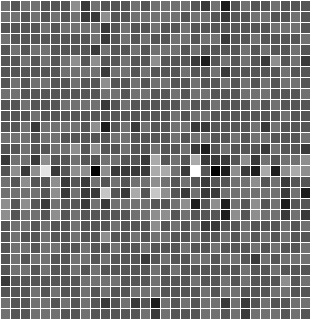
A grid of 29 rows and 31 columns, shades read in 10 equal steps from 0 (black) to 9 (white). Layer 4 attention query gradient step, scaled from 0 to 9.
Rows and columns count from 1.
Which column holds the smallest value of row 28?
16
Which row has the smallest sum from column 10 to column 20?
28
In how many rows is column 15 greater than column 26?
3
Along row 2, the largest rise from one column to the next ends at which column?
11
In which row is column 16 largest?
18
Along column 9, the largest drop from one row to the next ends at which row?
17
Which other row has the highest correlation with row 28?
29
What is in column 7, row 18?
2
